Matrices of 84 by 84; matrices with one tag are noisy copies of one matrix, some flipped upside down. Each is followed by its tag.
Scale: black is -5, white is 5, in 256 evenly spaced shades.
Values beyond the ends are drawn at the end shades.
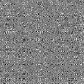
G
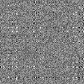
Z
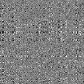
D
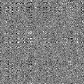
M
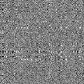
D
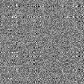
Z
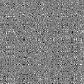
G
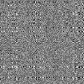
Z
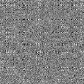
G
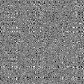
Z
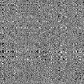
D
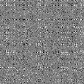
G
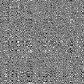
M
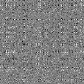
G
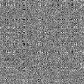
G
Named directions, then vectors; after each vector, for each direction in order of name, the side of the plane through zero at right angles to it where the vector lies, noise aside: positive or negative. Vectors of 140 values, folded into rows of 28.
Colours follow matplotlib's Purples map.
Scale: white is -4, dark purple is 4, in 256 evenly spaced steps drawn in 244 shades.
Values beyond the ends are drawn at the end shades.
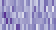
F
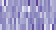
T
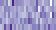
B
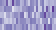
positive, negative, negative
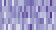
negative, negative, positive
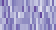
positive, positive, negative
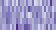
negative, positive, negative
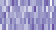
positive, positive, positive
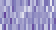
positive, positive, positive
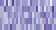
positive, negative, negative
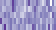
positive, positive, positive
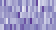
positive, negative, positive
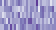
positive, negative, positive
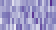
negative, positive, negative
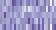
positive, positive, positive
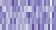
positive, positive, positive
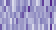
negative, negative, negative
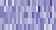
negative, positive, positive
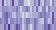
positive, positive, negative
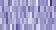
negative, positive, negative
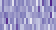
negative, positive, negative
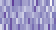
positive, positive, positive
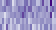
negative, negative, negative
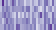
positive, positive, negative
